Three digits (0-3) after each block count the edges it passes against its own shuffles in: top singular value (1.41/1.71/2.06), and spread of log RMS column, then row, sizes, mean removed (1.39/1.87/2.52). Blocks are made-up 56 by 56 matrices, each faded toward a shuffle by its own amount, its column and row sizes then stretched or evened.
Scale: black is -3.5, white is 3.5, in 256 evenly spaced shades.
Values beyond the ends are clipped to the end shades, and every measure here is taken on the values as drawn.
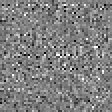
1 0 2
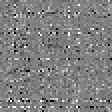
1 2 3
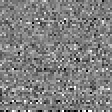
1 0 3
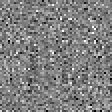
2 0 1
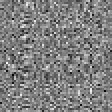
3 2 0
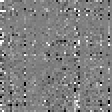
0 3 2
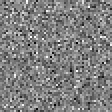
0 1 0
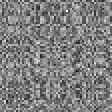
3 1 0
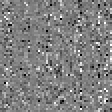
0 3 1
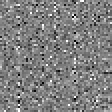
2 2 0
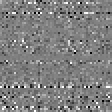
2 1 3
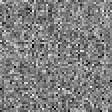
2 0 1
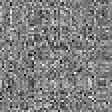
3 2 0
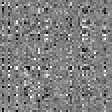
3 3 2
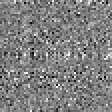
2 0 2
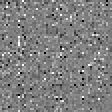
0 2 1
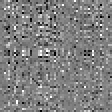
3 3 1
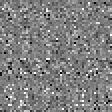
2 1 2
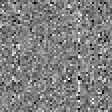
1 2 0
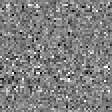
0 1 2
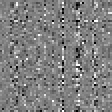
3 3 1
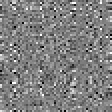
3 3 1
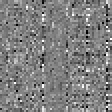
3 3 0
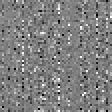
2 3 0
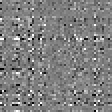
3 3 3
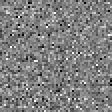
0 0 1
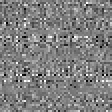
3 1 3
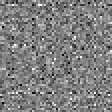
3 1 1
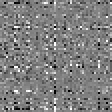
3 3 3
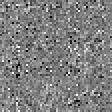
0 2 1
